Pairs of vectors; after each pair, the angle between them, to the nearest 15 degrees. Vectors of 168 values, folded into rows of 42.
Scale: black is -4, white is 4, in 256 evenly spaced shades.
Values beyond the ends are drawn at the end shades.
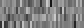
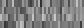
60 degrees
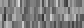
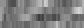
75 degrees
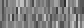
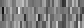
45 degrees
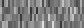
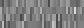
60 degrees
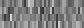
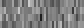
75 degrees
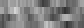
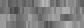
165 degrees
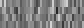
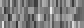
75 degrees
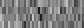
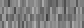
90 degrees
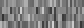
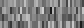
30 degrees
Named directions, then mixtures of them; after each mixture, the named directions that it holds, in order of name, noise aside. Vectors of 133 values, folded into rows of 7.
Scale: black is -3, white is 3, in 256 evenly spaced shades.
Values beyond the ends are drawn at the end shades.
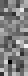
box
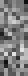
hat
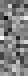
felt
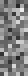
box, felt, hat.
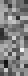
hat.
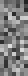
felt, hat.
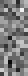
box.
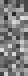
box, felt, hat.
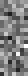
box, felt.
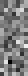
box.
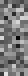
box, felt, hat.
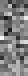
felt.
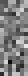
box.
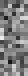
box, felt.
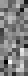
box, hat.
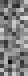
box, felt.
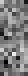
hat.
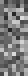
box, felt, hat.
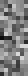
box, felt, hat.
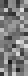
box.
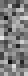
box, felt.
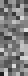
box, hat.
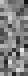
box, felt, hat.
